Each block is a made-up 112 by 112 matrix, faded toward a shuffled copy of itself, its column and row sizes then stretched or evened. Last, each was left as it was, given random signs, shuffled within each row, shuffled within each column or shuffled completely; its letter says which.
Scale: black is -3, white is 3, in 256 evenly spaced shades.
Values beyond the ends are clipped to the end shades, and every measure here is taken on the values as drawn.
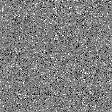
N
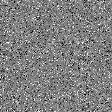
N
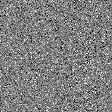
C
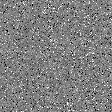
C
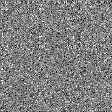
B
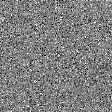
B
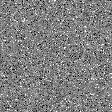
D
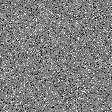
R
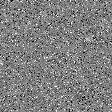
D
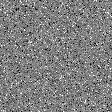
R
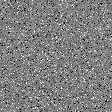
R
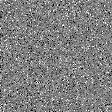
C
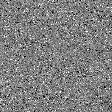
D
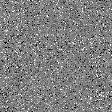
N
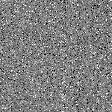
C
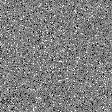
C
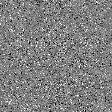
N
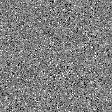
C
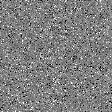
N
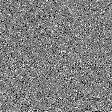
D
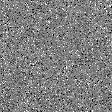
C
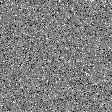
R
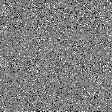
N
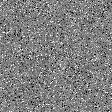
R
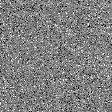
C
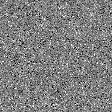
D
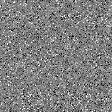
B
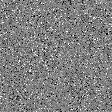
D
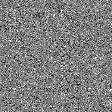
N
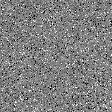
C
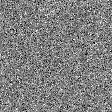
R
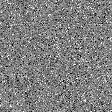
D
